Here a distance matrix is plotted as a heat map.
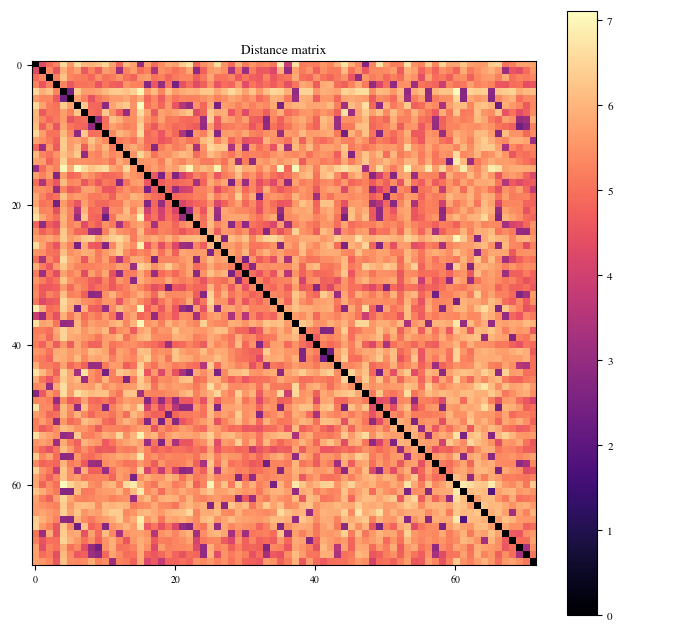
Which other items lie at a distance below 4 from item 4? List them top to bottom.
5, 37, 53, 56, 61, 65
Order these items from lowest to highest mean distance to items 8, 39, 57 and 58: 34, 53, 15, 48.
48, 34, 53, 15
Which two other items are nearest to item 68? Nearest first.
39, 64
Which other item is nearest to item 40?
32
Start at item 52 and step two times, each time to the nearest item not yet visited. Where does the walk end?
31
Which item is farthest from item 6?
15
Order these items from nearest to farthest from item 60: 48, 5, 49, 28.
28, 49, 48, 5
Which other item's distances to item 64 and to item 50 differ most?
19
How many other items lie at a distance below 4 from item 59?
4
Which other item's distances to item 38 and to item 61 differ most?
65
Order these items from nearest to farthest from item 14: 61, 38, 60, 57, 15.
38, 57, 15, 61, 60
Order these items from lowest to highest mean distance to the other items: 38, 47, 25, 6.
6, 38, 47, 25
